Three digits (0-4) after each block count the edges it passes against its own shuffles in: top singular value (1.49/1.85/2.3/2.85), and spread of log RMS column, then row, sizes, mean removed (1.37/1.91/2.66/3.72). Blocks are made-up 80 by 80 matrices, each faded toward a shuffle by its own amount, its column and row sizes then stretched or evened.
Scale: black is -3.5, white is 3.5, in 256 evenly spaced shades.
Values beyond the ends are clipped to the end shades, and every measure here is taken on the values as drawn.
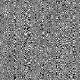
2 3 0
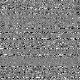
0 1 4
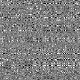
3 1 3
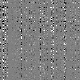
1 4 2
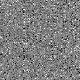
2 1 0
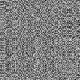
3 1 0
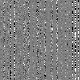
2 4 0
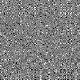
3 1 2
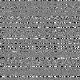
3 1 4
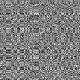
4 0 3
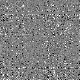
0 2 3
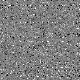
0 1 2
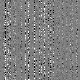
2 4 0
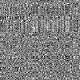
3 0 2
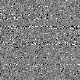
0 1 3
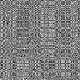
4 2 2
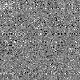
2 0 2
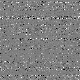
0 0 3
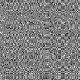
4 0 2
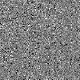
0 2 1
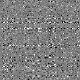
2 2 3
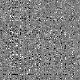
1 3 2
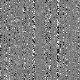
1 4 0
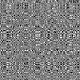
4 1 3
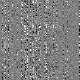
0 4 1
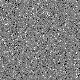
0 1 0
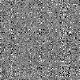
0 3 2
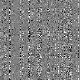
0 4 2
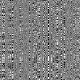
3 4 0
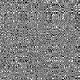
3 2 2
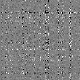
2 3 2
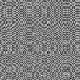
4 2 2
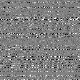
2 0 4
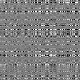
4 2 4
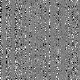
0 4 0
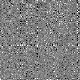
3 2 2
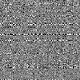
3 1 3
